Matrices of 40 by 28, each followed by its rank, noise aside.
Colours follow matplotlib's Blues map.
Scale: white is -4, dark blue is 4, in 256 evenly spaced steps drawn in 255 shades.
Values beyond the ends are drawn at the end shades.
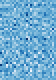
four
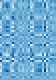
two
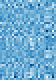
four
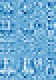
four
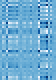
one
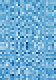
four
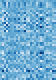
three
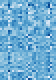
four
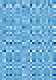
two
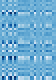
one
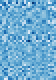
four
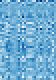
three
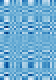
one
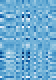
two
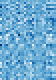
four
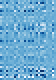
two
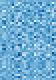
four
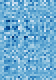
four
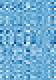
three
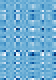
one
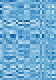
three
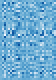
three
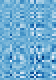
two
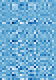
three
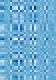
one
